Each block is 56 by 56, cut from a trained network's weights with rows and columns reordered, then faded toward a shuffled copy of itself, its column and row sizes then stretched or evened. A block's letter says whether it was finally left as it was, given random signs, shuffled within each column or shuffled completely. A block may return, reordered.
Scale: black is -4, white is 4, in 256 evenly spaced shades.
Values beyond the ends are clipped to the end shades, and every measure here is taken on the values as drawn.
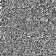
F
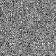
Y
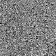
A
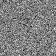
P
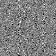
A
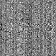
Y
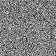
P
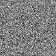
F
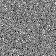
P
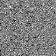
F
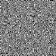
Y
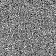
P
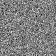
P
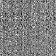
Y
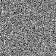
A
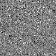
F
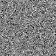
A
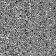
A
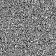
P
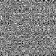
Y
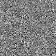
F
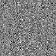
Y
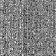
Y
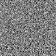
F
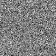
A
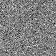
P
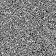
P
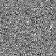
Y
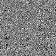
F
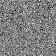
P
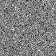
A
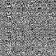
Y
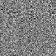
Y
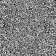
A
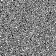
P
